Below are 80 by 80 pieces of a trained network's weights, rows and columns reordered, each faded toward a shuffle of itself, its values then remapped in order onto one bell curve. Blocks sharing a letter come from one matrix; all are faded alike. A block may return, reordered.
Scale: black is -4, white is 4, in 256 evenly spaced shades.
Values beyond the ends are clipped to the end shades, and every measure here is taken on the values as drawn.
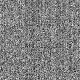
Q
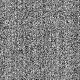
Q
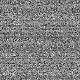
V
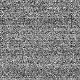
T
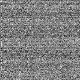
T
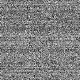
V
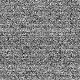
V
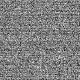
V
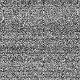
T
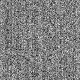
Q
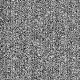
Q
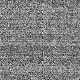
T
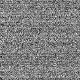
V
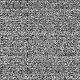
T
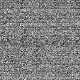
V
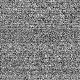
V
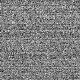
V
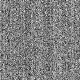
Q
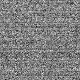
V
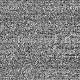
V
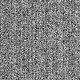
Q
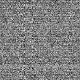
T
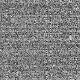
T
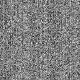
Q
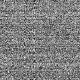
T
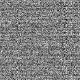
T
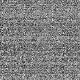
T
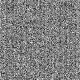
Q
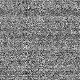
V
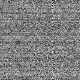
T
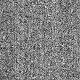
Q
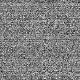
V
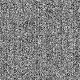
Q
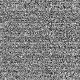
V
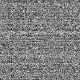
V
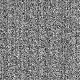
Q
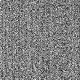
Q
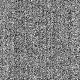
Q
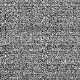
T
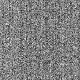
Q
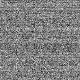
V
